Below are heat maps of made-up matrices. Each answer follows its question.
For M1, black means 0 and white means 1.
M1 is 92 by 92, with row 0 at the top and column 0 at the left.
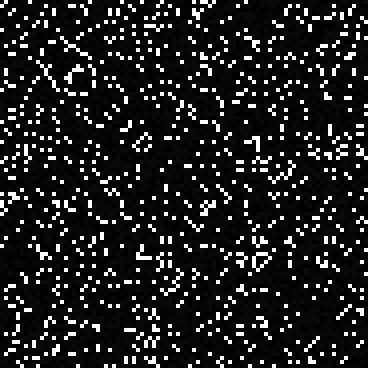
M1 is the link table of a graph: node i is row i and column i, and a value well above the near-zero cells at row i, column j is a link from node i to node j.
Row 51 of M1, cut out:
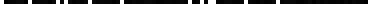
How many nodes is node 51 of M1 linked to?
12
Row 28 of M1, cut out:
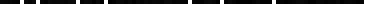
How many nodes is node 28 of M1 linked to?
8
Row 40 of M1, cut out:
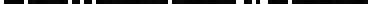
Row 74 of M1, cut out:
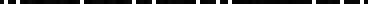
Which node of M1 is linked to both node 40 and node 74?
node 20
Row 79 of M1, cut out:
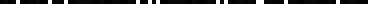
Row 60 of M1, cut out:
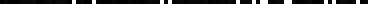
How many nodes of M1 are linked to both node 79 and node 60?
2
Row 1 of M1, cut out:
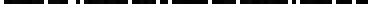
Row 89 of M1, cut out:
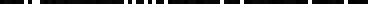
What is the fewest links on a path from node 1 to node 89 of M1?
3
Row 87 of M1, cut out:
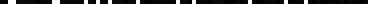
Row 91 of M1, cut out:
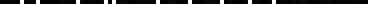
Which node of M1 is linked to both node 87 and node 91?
node 62
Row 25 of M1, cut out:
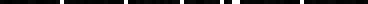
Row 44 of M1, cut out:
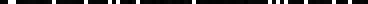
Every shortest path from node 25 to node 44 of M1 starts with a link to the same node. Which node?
node 59
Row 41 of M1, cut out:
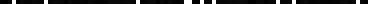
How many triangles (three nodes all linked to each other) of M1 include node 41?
4
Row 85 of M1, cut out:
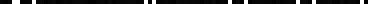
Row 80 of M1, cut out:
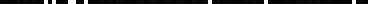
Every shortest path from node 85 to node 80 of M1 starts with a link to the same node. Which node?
node 3
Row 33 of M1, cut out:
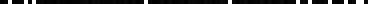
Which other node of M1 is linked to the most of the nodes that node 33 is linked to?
node 38
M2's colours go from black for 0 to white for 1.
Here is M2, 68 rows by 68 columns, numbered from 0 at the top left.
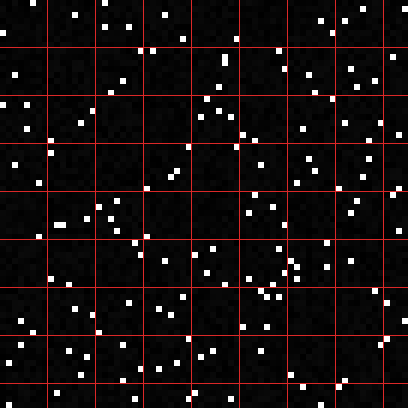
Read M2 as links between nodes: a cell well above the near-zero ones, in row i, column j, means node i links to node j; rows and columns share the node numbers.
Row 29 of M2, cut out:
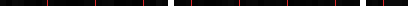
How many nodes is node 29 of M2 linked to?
2
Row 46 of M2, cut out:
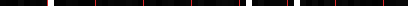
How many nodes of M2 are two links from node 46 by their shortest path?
5
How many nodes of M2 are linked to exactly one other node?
2
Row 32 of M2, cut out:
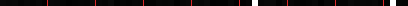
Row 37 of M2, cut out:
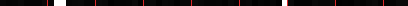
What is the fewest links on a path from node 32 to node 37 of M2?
3
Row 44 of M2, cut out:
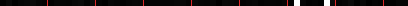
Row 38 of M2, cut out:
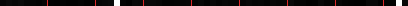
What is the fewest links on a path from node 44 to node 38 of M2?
5
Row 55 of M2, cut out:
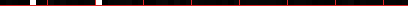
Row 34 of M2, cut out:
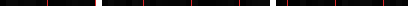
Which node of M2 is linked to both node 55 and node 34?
node 16
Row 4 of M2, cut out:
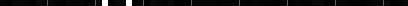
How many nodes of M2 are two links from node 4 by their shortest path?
2
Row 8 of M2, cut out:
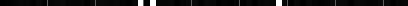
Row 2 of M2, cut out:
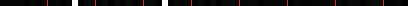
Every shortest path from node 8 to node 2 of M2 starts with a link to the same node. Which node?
node 23
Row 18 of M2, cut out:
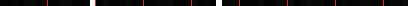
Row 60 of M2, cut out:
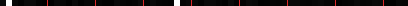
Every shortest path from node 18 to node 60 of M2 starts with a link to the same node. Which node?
node 15
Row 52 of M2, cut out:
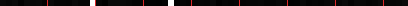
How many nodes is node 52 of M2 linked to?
2
